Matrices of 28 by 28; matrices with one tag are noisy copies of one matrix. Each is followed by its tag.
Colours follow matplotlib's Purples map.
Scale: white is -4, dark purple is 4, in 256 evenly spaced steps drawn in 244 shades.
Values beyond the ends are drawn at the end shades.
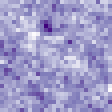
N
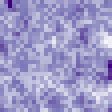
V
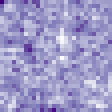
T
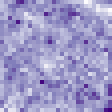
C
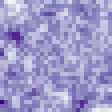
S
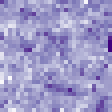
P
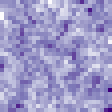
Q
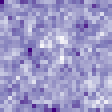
T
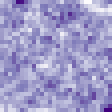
C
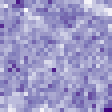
C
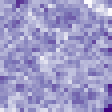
C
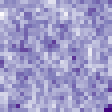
Q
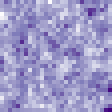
Q
